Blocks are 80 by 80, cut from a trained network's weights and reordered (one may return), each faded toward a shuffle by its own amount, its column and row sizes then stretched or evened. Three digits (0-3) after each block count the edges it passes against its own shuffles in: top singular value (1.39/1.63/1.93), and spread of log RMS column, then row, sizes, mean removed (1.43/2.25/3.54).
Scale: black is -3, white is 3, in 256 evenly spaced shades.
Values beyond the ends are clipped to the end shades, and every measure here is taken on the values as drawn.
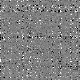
0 2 2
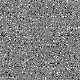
0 0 1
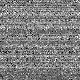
3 0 1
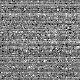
3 1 1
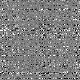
1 2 3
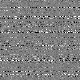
1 0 3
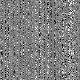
1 3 0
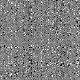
0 2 1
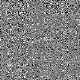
1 2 2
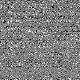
0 0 2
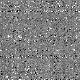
0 1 2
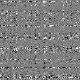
1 2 3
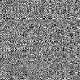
3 0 2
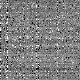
2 2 1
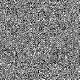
2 1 1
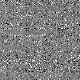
0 1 2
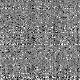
1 0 2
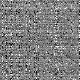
2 2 0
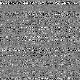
0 1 3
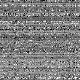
3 0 2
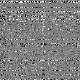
1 1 3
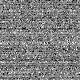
2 0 1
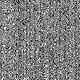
1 0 0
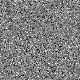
0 0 1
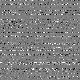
0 0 3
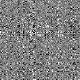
2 2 2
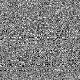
1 0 2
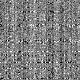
3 0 2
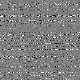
0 0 3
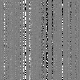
3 3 0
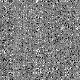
0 1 1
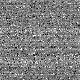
1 0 1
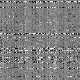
3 1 3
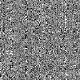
1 2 1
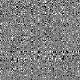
3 2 2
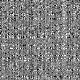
3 0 2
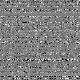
1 0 3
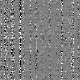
2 3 0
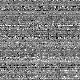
3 0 2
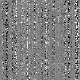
2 3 1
